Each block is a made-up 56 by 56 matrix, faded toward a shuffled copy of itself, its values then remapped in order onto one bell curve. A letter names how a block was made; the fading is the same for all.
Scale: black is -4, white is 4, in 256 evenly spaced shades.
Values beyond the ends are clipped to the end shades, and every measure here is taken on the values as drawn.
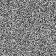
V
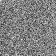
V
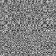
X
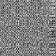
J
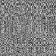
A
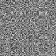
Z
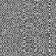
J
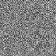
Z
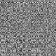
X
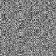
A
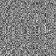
A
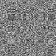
Z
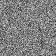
V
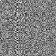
A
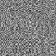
Z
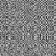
J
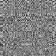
X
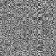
A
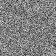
V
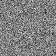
V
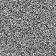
V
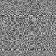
X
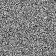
V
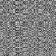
J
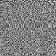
X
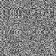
Z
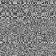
X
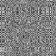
J
